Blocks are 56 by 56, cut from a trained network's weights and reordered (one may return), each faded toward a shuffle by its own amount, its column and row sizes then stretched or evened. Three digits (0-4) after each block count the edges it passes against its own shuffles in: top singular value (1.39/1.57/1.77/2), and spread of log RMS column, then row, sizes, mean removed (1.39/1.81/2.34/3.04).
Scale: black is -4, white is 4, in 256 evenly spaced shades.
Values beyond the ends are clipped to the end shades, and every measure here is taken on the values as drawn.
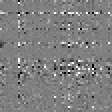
3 3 3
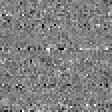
0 1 3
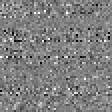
1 1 3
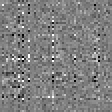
4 3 2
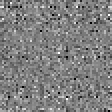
0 1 3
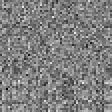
4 0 0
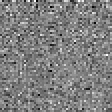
3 0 2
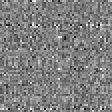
2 0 2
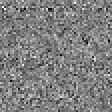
2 0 1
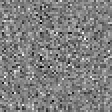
2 1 1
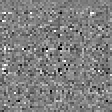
1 1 3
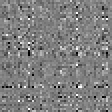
4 3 3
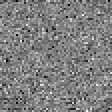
1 0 1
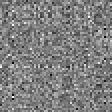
4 1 0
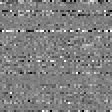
2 0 4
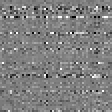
4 1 4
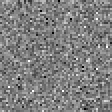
0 0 0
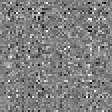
2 2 3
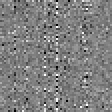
3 3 1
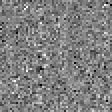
1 1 0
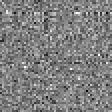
4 1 1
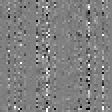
1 4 0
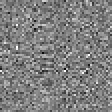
3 1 1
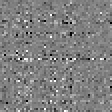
2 2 3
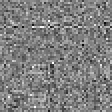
4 1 1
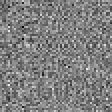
4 0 0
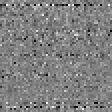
3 0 3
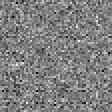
3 1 1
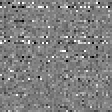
3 1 3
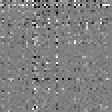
2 3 3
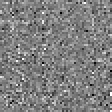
0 2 1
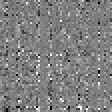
1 4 2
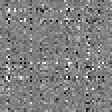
2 3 3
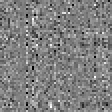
2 3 0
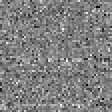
1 0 1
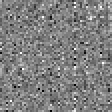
2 2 1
